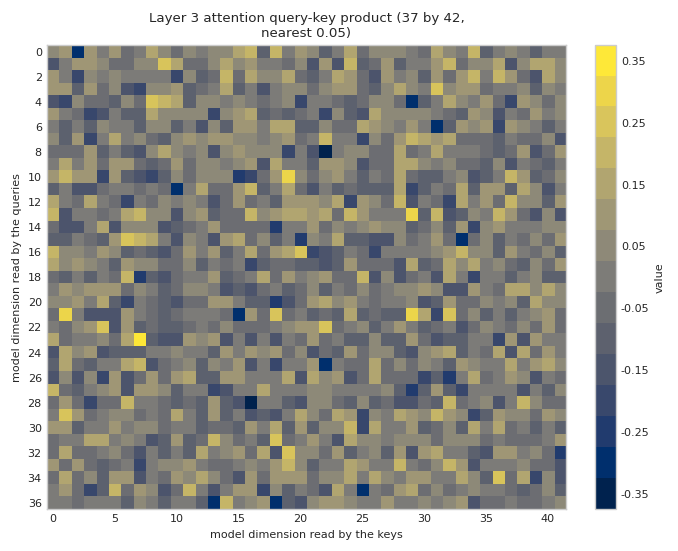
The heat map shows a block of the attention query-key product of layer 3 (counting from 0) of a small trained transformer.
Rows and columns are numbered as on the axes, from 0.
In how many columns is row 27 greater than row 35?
15
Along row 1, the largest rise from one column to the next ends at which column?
24
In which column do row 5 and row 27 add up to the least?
13
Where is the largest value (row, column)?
23, 7
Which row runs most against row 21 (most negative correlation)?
12
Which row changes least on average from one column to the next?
19
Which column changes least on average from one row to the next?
27
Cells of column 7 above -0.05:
20
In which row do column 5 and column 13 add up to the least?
36
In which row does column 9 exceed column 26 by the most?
1
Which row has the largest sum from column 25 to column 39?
34
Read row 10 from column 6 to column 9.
-0.1 -0.15 -0.2 -0.1
